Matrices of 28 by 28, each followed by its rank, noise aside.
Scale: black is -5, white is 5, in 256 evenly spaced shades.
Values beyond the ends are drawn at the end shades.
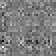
four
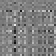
two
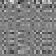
two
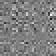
four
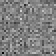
six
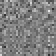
six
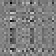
two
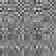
three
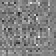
six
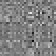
four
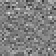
six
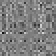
three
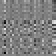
two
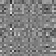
three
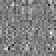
six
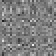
three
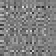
three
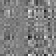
two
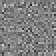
six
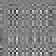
two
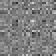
three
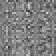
six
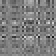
two
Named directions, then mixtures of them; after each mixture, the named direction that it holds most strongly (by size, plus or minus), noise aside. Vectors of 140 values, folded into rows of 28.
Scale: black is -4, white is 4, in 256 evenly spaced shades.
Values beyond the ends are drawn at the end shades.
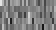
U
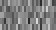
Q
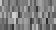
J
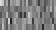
U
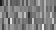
U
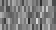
Q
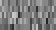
J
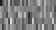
U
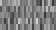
Q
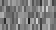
Q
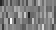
U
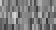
J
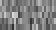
J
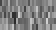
J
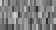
J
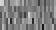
U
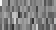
J
